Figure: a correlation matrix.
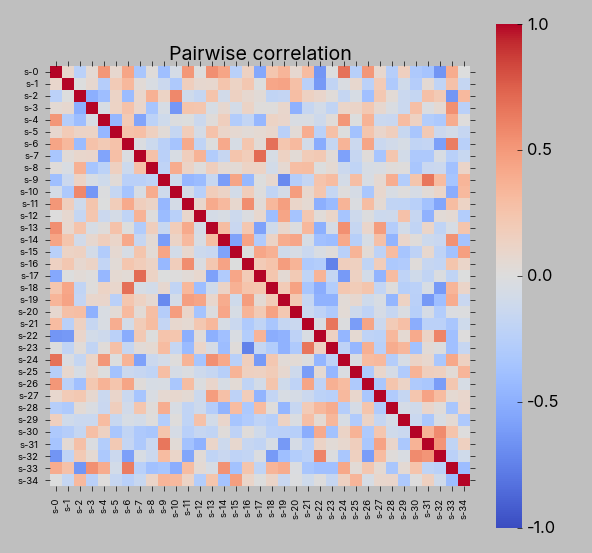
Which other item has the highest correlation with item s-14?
s-33
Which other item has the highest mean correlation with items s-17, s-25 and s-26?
s-15
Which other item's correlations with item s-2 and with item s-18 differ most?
s-6
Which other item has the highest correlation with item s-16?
s-11
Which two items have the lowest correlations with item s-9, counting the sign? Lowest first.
s-19, s-14
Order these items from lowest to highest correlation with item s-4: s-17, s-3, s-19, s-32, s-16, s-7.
s-7, s-17, s-32, s-16, s-3, s-19
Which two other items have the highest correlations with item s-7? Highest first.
s-17, s-12
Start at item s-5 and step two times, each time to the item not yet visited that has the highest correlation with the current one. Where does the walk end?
s-23
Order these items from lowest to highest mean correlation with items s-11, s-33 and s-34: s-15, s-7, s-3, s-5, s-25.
s-7, s-5, s-15, s-25, s-3
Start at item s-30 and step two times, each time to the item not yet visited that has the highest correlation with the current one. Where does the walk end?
s-22
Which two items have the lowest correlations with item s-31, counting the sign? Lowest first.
s-19, s-12
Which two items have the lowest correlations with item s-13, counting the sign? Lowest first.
s-17, s-22
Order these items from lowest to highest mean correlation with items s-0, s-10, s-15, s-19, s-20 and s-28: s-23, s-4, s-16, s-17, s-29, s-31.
s-31, s-23, s-29, s-4, s-17, s-16
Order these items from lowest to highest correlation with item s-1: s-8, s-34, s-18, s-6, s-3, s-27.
s-34, s-8, s-3, s-27, s-6, s-18
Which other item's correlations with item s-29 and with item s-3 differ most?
s-10
